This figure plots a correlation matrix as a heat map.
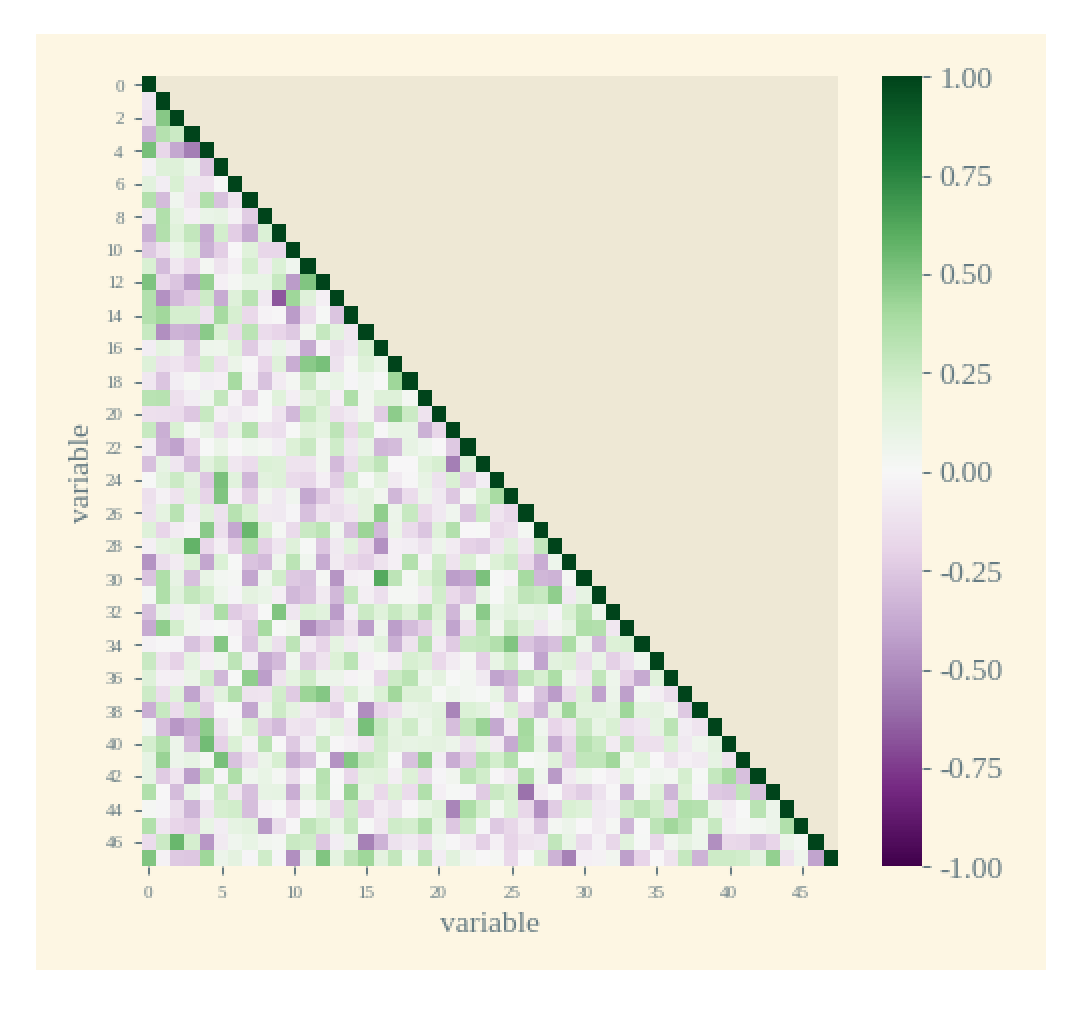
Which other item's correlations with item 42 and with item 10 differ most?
12
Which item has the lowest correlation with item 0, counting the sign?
29
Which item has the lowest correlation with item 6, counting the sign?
27
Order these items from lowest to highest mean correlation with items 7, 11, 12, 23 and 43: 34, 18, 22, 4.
34, 18, 22, 4
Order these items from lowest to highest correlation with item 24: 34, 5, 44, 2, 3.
44, 3, 2, 34, 5
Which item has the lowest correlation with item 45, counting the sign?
8
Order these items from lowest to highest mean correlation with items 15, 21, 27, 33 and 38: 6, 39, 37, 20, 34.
37, 6, 34, 39, 20
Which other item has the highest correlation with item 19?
41
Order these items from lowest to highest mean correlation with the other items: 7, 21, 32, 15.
21, 7, 15, 32
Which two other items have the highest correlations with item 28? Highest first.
3, 31
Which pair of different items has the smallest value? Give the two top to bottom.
9, 13
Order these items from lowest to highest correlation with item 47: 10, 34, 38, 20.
10, 38, 34, 20
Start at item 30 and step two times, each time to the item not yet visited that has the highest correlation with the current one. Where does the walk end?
26
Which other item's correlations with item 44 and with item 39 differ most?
15
